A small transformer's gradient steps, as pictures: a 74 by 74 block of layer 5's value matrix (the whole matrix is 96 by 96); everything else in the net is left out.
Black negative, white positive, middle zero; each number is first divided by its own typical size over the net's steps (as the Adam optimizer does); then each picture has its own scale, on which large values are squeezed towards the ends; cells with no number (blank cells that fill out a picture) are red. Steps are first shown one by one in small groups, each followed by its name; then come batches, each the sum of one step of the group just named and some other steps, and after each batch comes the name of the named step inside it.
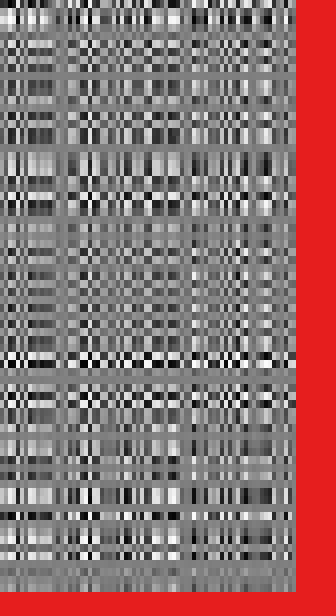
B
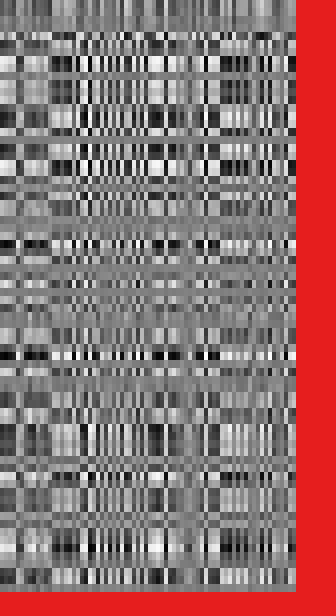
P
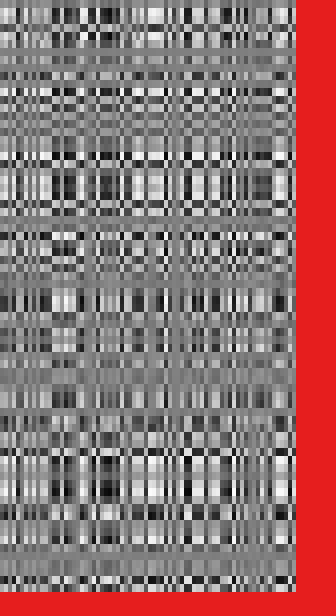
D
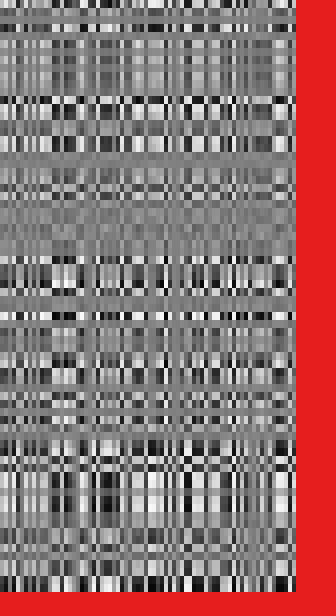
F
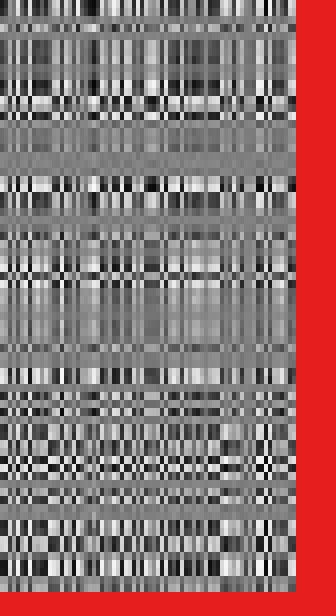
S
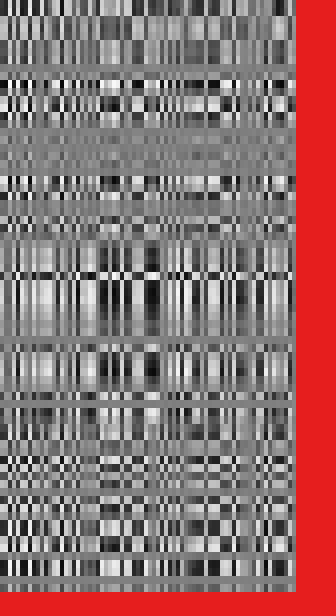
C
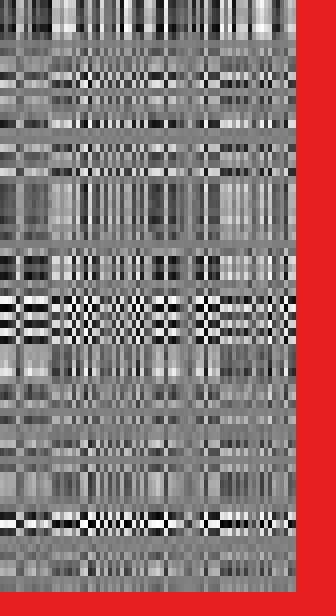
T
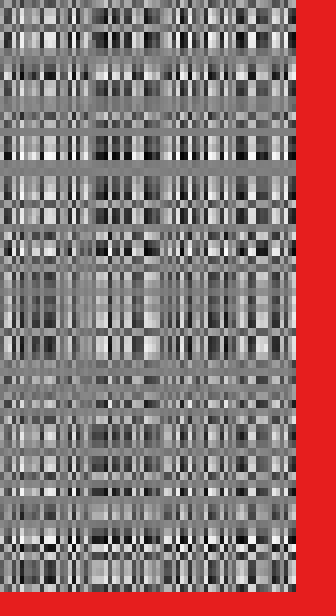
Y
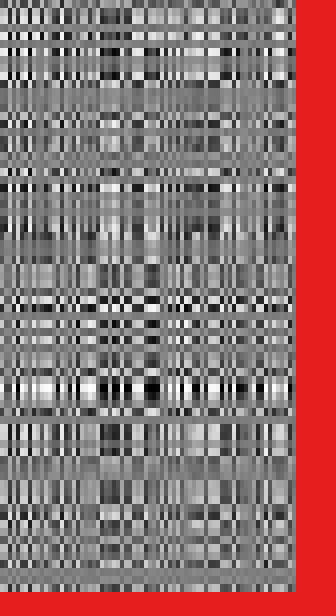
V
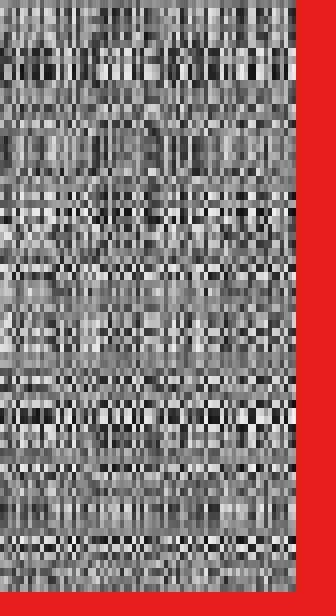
Y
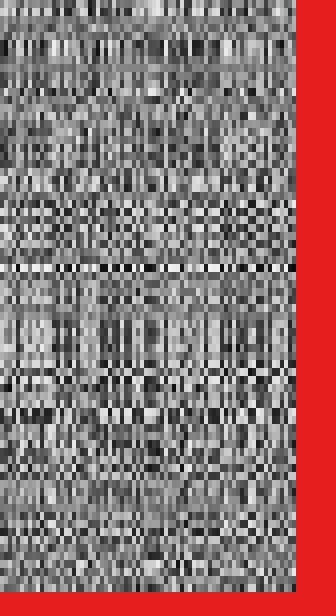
S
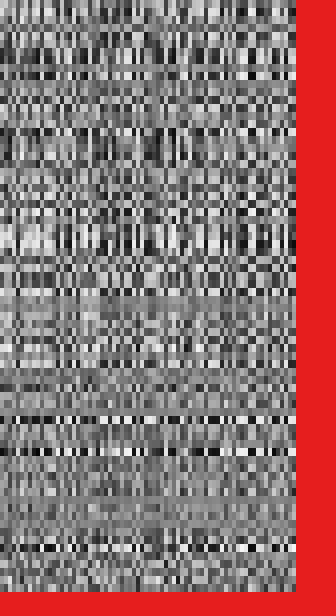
Y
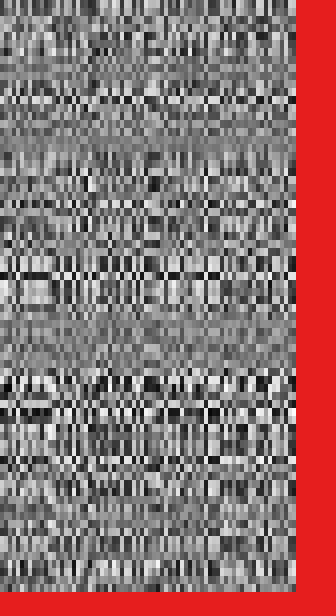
S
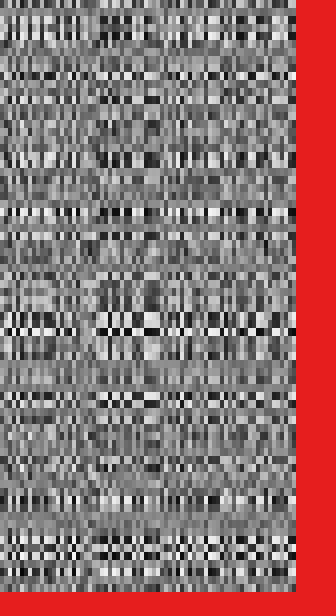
Y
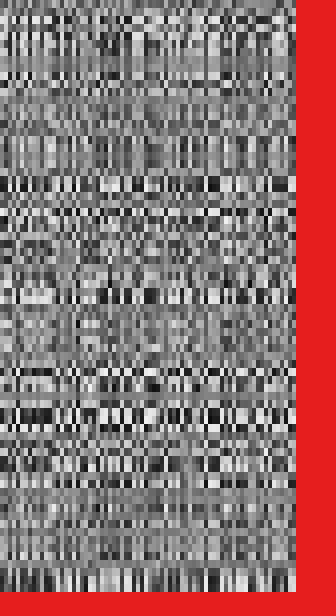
V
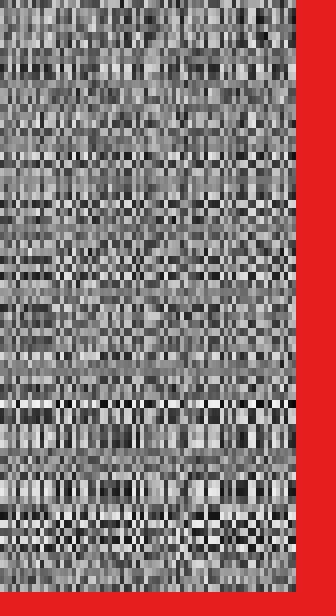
Y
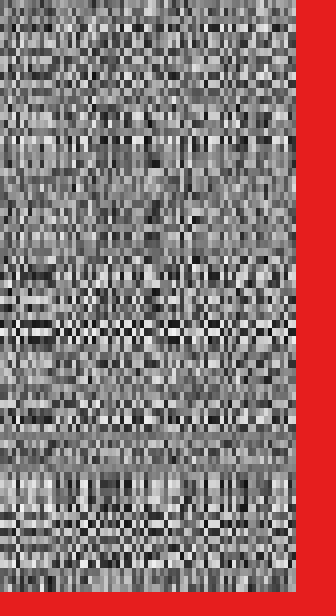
T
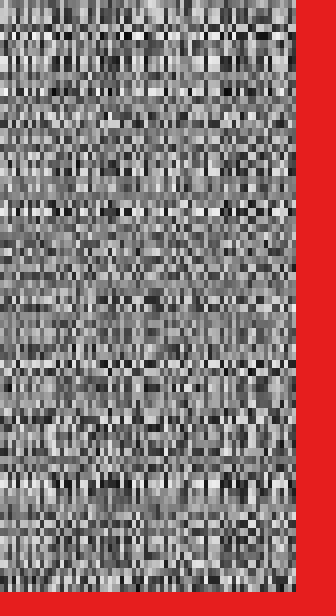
P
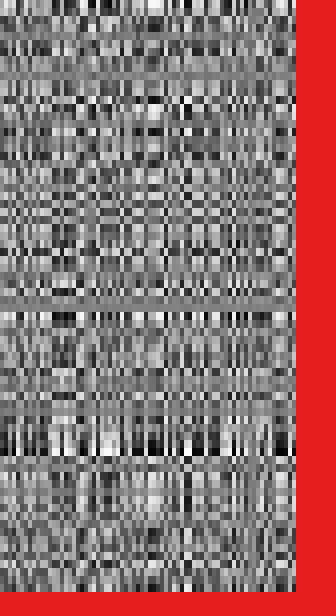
F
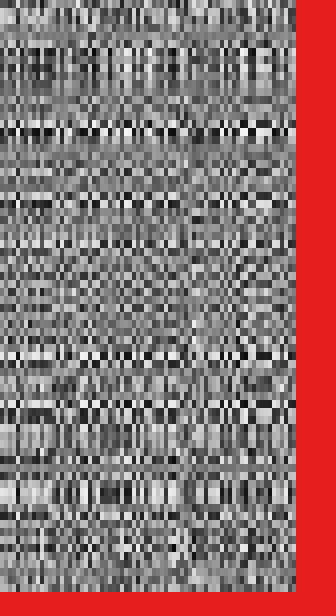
B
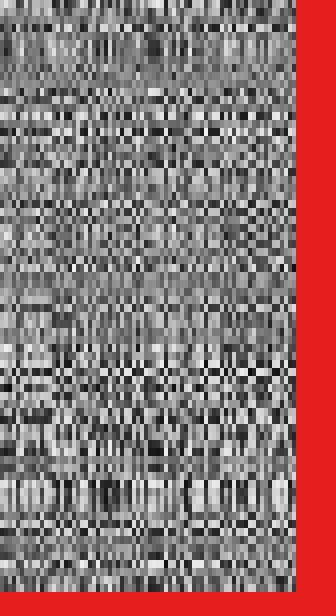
F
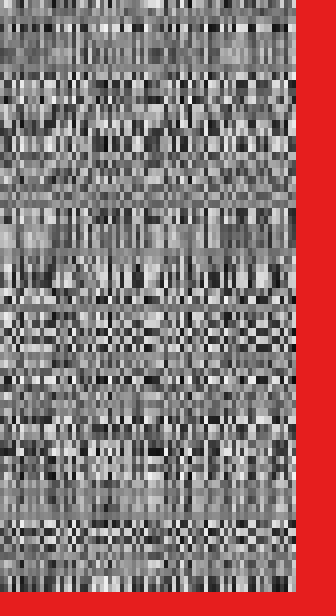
F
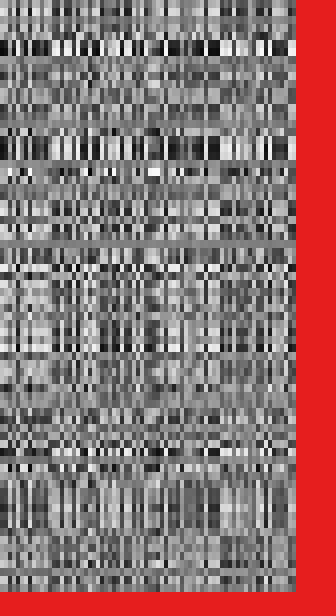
P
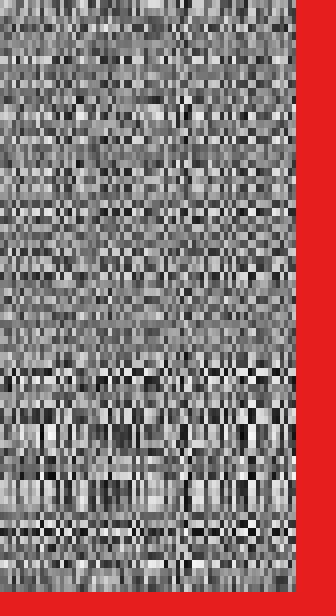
F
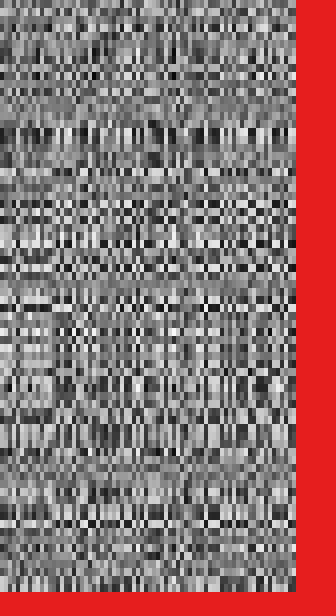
T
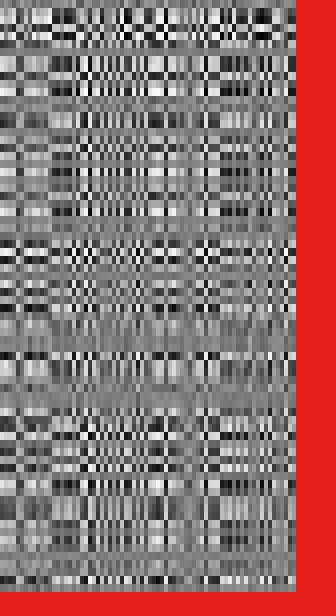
P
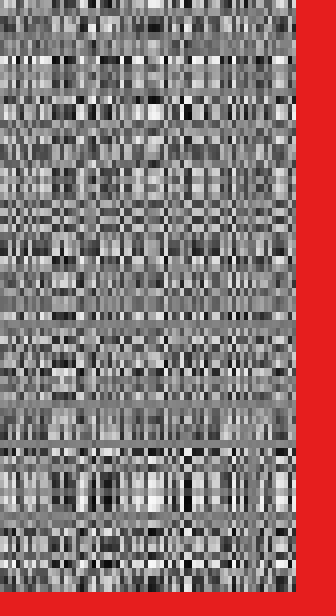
F
